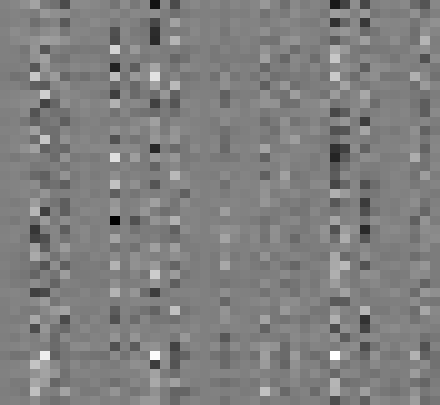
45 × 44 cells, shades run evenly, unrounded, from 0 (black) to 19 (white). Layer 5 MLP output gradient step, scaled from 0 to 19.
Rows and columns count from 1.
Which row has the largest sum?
9
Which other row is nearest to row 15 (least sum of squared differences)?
34
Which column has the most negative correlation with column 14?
8
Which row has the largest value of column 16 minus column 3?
40
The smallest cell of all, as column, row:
12, 25
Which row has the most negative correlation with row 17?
31
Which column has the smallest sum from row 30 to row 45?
37
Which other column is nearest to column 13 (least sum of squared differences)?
2
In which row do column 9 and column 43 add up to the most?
5
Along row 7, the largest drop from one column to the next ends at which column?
35
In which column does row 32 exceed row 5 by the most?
16
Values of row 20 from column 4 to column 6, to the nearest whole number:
8 7 9
